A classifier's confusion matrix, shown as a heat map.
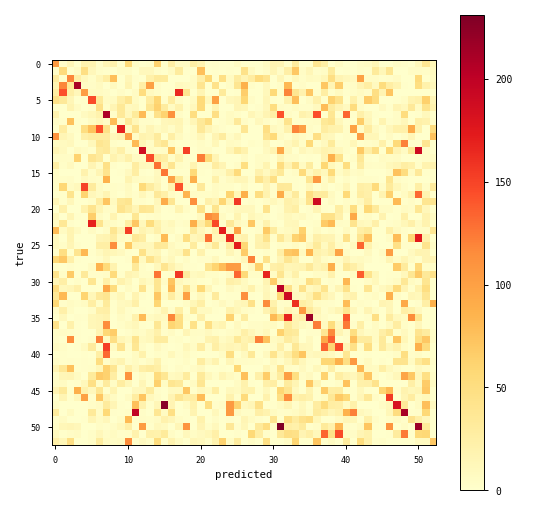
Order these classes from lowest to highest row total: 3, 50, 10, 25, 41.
41, 10, 25, 3, 50
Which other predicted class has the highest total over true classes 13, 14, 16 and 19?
36
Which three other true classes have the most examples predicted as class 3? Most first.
45, 13, 26
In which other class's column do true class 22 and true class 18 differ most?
5
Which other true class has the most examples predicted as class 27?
22
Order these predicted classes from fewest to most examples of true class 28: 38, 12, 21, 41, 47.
12, 41, 21, 47, 38
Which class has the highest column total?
7
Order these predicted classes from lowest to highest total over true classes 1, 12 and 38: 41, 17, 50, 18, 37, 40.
40, 17, 41, 37, 18, 50
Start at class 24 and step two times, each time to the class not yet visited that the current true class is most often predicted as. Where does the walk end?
31
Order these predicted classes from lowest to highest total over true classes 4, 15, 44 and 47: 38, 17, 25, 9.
9, 38, 25, 17
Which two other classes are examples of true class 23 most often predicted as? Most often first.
10, 25
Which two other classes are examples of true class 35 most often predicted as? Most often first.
32, 40
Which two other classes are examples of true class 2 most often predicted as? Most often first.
42, 8
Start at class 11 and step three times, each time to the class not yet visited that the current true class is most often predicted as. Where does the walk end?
39
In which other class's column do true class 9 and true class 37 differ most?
6
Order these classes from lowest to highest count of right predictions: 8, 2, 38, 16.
8, 16, 2, 38
